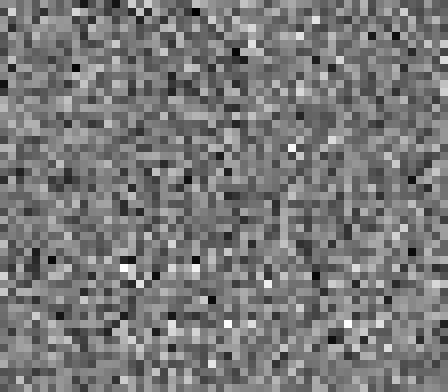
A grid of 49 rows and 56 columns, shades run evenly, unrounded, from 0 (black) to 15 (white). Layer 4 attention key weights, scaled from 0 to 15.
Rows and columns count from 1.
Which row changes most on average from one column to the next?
2
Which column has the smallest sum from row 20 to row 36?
39
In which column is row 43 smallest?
42
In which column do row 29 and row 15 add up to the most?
21
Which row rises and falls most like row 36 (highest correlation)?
40
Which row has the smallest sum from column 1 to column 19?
23
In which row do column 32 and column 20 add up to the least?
35
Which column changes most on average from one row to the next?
38
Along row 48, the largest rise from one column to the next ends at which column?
16
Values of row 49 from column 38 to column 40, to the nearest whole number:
6 6 10
